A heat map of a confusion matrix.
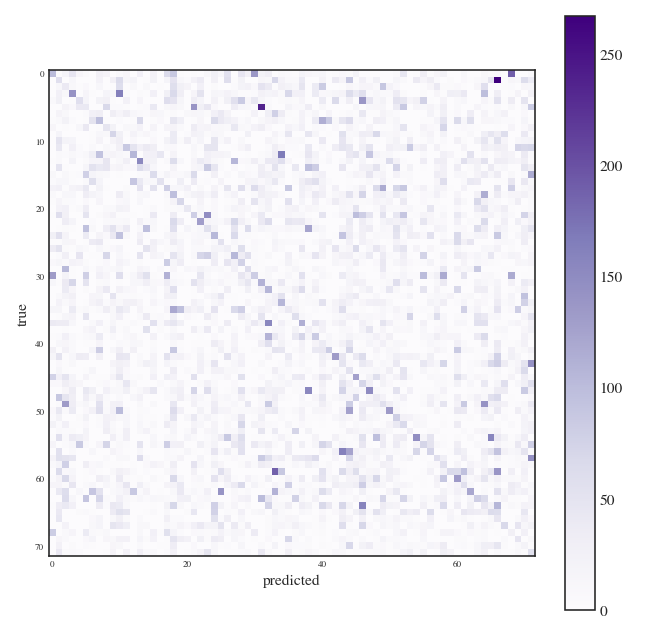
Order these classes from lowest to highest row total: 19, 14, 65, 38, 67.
38, 19, 67, 65, 14
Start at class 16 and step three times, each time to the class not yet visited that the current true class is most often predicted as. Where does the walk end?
70
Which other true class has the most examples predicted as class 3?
31
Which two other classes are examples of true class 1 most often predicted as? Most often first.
66, 44
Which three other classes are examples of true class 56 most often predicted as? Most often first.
43, 44, 66
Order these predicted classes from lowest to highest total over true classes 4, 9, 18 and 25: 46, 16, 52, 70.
16, 52, 70, 46
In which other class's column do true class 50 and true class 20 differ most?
44
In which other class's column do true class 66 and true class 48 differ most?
45
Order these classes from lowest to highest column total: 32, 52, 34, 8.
8, 34, 52, 32
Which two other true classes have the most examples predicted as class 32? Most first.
37, 39
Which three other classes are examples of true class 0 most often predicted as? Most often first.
68, 30, 18
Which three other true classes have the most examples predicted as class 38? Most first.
47, 23, 14
